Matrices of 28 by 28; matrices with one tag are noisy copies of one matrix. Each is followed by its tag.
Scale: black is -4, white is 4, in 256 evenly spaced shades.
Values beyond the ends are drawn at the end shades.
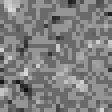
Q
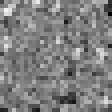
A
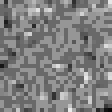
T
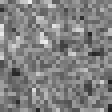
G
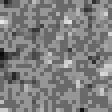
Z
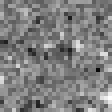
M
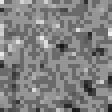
G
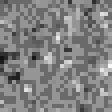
Z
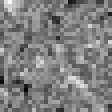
Q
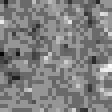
Z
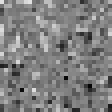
G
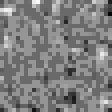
A
